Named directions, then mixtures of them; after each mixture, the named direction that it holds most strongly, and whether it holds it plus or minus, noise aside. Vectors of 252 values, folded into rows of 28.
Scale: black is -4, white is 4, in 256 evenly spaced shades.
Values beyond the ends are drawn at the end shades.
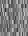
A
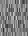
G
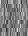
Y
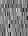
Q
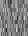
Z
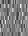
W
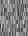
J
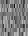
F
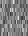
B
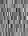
Q, minus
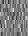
W, plus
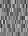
W, plus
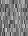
F, minus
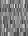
F, minus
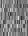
B, plus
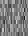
B, plus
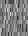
B, minus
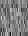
Q, plus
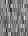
Z, plus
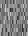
B, minus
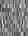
W, plus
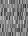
J, plus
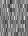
Z, plus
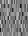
W, minus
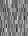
Z, minus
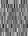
Y, plus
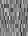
W, minus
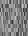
A, minus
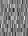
J, plus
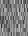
J, minus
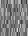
Y, plus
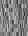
A, minus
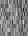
A, minus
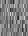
B, minus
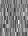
Y, plus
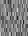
Z, plus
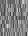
G, minus
